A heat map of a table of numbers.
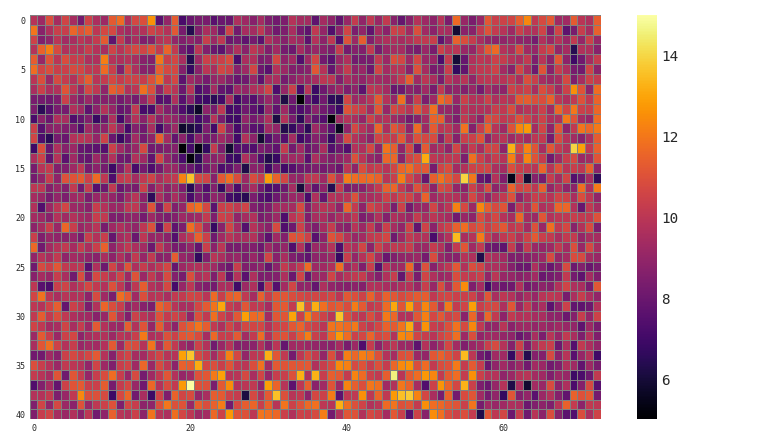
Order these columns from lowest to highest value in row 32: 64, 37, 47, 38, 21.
64, 37, 21, 38, 47
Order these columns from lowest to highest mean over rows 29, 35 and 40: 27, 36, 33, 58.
58, 33, 27, 36
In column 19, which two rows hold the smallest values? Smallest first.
13, 11
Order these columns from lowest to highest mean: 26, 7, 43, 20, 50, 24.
26, 20, 7, 24, 43, 50
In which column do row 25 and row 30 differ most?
27
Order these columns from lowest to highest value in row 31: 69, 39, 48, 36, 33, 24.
69, 24, 36, 33, 39, 48
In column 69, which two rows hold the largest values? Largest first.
13, 7
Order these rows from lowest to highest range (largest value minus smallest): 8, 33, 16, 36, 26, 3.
26, 33, 3, 8, 36, 16
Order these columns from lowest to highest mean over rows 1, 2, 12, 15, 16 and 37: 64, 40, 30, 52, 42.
64, 30, 52, 42, 40
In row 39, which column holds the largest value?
39
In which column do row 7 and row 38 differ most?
31
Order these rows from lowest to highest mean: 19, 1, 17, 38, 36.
17, 1, 19, 38, 36
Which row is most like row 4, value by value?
5
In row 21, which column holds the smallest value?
23
